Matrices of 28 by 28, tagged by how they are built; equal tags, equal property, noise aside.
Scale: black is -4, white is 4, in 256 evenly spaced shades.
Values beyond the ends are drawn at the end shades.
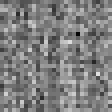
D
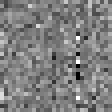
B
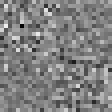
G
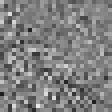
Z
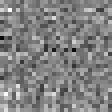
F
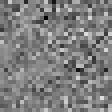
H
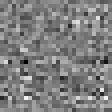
F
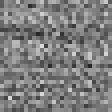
D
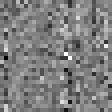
B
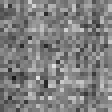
D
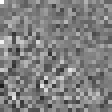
Z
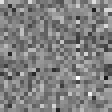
B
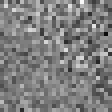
H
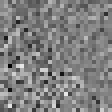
Z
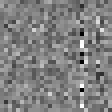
B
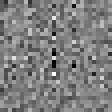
B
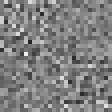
G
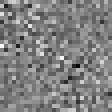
G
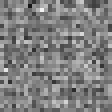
D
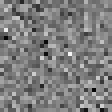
G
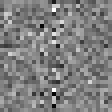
B
